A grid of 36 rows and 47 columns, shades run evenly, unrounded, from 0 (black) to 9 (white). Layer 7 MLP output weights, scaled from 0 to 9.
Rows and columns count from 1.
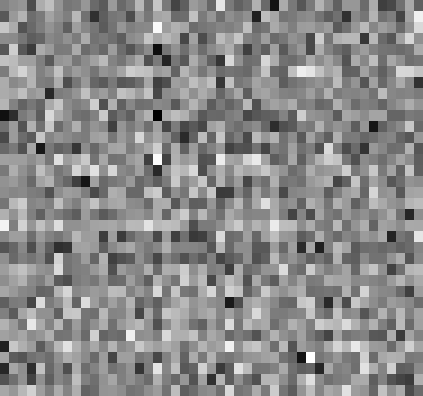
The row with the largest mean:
21
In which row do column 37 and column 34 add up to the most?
7
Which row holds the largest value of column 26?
32
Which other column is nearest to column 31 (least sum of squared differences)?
43
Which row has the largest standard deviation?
34
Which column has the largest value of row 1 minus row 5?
18
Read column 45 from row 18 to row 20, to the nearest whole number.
3 5 4
